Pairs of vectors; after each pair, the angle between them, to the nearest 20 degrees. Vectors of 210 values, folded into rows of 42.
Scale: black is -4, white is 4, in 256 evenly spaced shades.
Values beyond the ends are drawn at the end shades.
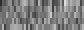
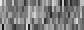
140 degrees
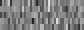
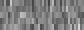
120 degrees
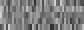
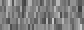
100 degrees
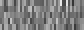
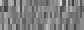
40 degrees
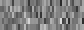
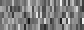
160 degrees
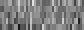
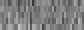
160 degrees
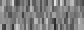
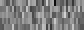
120 degrees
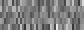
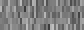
60 degrees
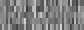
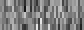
100 degrees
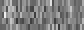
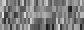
120 degrees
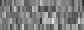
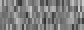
140 degrees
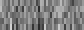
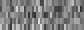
140 degrees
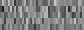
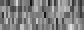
100 degrees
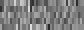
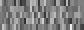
120 degrees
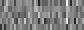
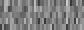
40 degrees
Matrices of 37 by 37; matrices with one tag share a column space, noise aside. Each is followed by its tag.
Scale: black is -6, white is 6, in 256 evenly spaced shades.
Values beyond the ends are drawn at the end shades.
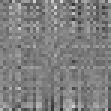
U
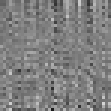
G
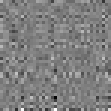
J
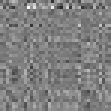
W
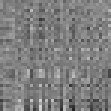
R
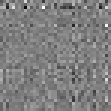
W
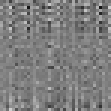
U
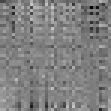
U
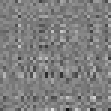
J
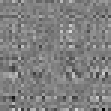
J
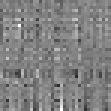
R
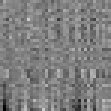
R
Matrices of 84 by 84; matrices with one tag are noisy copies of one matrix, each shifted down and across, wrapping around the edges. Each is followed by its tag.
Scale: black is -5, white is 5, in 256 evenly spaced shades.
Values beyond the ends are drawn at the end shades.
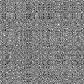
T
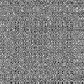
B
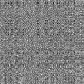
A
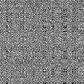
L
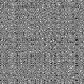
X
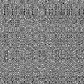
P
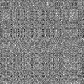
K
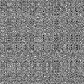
T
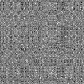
K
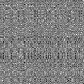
P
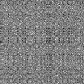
T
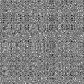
T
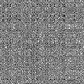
B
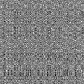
P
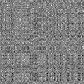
K
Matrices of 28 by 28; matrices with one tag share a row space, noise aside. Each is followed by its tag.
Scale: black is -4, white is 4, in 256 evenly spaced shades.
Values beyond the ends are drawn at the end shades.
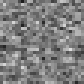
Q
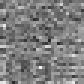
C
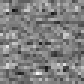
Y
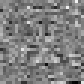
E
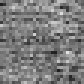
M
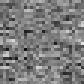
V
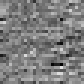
M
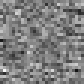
Q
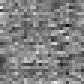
M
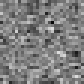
E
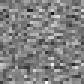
E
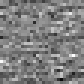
M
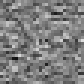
Y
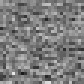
C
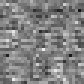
Y
